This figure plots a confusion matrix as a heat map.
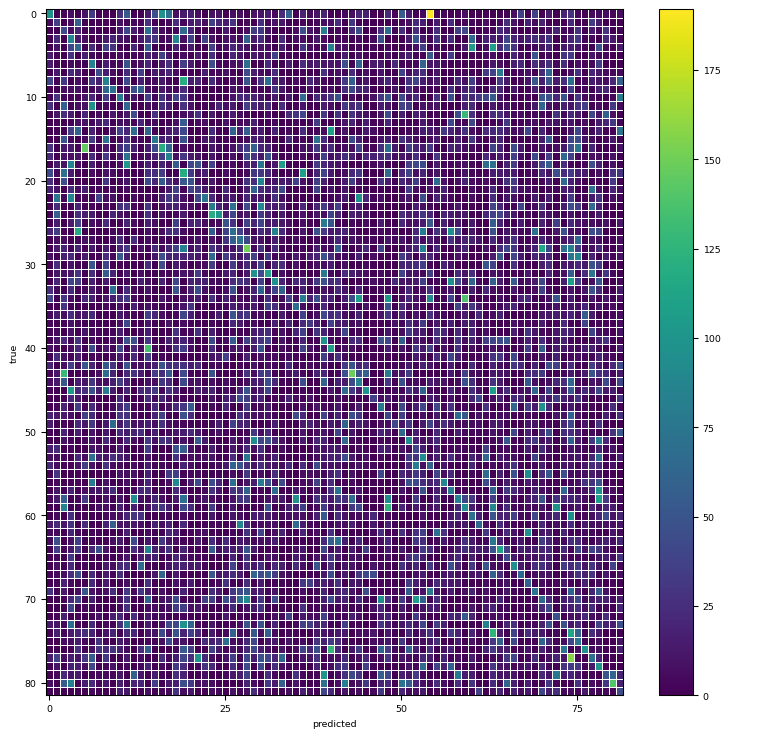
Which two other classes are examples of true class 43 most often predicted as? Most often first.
2, 48
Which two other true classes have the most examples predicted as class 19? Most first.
8, 73
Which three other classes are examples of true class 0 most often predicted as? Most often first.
54, 16, 17
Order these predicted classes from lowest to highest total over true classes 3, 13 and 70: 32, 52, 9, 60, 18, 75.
9, 32, 75, 60, 18, 52
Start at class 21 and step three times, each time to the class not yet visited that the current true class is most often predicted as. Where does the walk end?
63
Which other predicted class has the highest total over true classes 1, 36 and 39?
26
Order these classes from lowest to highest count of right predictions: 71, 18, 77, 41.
41, 71, 18, 77
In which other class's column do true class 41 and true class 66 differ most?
13
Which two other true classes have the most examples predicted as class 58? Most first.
79, 48
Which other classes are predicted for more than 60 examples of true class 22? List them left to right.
1, 3, 44
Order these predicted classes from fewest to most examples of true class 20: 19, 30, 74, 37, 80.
37, 74, 80, 19, 30
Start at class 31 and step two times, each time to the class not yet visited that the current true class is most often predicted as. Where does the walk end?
75
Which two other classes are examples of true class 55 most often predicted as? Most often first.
68, 62
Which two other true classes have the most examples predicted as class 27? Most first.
61, 70
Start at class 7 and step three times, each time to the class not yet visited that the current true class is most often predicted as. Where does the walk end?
40
